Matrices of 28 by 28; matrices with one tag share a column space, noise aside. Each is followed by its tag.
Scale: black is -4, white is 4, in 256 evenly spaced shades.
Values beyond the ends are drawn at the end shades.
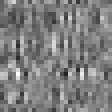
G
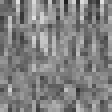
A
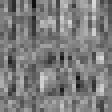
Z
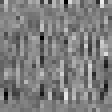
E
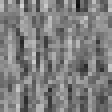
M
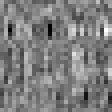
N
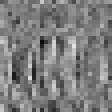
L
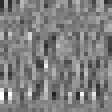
E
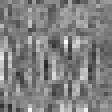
L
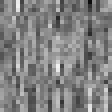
M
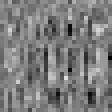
N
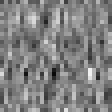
G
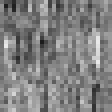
M
